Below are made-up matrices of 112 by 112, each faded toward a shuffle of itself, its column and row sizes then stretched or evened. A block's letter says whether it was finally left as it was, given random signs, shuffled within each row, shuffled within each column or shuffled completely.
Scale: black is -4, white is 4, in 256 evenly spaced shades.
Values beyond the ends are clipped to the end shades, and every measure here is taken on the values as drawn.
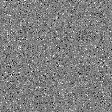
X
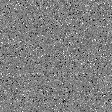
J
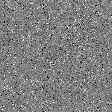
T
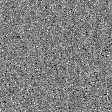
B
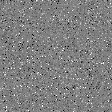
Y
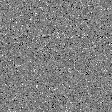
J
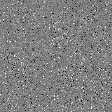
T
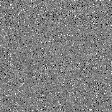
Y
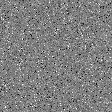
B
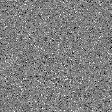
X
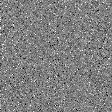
T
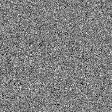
Y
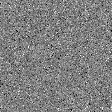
T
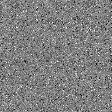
Y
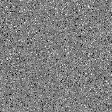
T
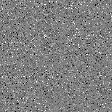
X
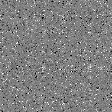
X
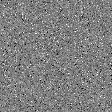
T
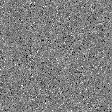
T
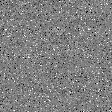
J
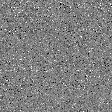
J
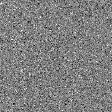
T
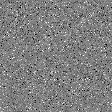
J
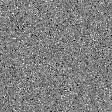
B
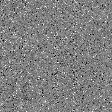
T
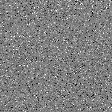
J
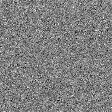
J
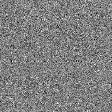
X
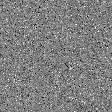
B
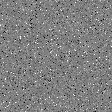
B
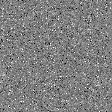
T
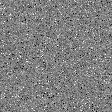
B
